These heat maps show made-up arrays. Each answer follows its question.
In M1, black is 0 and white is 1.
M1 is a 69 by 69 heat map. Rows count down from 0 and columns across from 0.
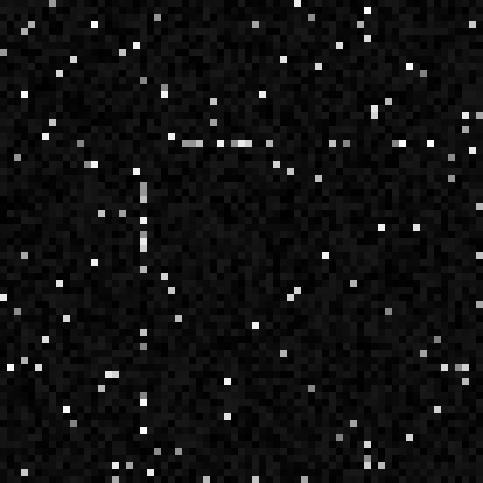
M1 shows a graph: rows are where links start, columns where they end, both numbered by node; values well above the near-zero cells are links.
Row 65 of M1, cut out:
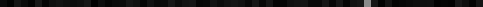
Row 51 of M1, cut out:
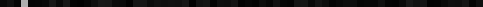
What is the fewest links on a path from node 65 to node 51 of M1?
7
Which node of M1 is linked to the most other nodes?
node 20
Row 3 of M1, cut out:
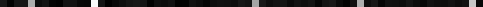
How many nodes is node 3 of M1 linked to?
5
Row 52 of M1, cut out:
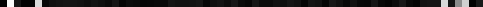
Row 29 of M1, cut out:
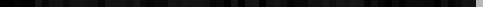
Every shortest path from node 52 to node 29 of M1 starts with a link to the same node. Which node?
node 66
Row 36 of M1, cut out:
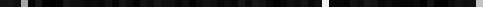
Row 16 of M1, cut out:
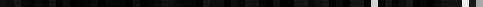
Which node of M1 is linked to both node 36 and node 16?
node 68
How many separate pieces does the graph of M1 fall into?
4
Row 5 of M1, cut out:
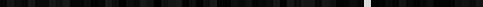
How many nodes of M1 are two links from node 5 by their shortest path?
4
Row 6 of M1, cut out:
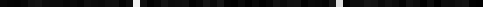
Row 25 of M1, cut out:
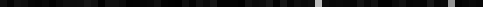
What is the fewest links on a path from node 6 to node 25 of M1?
6
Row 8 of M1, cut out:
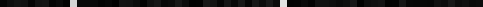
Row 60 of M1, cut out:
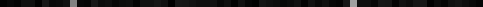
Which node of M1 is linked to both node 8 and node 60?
node 10
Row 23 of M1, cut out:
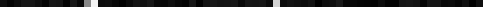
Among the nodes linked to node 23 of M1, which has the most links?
node 13
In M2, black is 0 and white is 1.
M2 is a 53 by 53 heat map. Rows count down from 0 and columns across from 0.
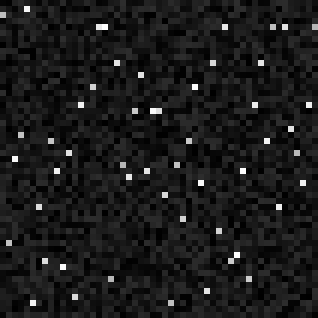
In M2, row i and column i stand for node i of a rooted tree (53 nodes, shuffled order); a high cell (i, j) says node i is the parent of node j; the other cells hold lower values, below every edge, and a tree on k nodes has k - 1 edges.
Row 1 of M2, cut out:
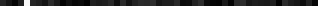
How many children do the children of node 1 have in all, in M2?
6
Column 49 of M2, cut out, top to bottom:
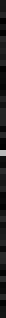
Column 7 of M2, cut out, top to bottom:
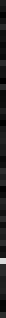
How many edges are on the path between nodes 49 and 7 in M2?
6
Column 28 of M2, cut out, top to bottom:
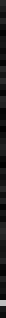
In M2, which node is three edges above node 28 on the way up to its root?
36
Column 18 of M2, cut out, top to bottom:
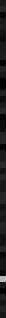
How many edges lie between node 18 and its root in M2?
8
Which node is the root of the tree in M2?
14
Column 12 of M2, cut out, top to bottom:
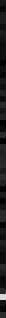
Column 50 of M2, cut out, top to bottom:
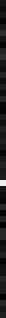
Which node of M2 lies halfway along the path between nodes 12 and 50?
43
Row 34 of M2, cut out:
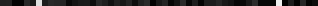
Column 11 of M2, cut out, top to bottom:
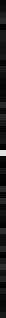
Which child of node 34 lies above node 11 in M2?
46
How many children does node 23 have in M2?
3
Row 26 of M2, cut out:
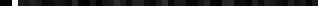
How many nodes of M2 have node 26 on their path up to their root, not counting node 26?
2
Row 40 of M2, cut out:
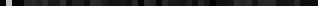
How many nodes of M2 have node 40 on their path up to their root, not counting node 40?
12
